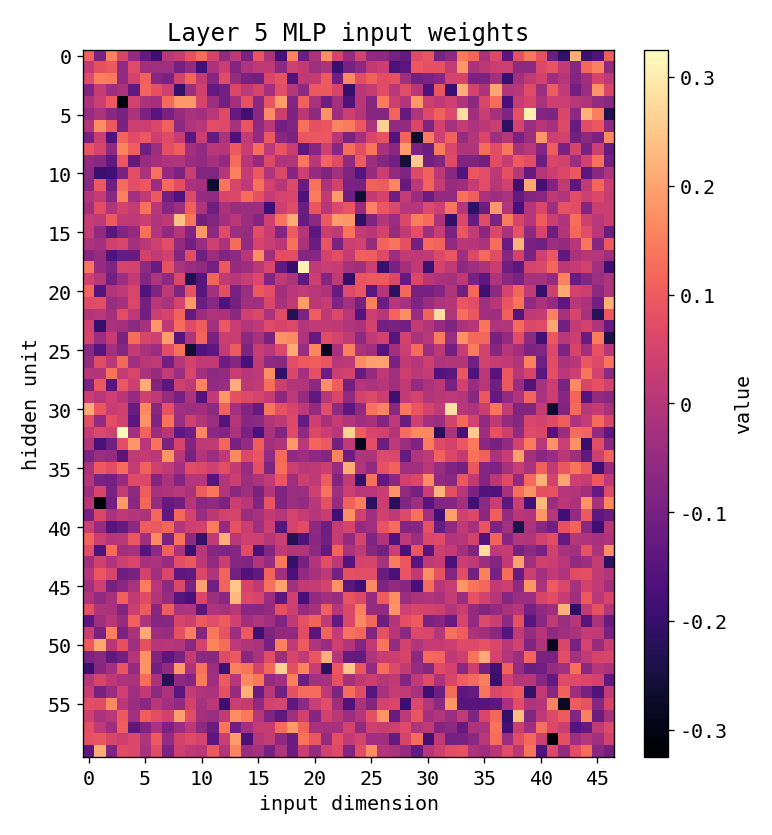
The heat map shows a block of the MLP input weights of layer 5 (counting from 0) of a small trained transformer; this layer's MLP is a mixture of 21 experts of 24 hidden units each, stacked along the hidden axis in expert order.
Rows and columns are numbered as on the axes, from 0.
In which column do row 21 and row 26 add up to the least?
12
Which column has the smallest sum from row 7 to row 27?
11
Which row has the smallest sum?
38
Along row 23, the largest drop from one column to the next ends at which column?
42
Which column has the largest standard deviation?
23
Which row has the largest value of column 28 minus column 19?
8
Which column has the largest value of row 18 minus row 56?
19
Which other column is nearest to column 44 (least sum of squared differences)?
16
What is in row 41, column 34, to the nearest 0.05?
0.05
